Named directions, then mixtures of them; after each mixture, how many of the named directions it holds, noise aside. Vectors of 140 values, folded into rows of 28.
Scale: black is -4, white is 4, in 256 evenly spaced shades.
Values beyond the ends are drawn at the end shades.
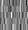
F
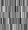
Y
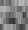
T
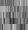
three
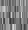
three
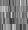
three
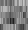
one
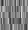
one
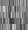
three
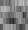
one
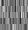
one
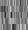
three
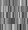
two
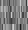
two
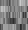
two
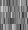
two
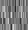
two
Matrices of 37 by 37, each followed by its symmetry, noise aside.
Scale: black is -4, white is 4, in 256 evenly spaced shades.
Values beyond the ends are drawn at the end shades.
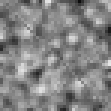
symmetric across the other diagonal.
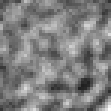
symmetric.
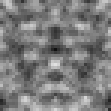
mirrored left to right.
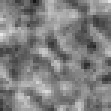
antisymmetric.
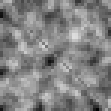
symmetric across the other diagonal.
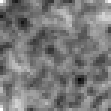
symmetric.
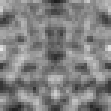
mirrored left to right.
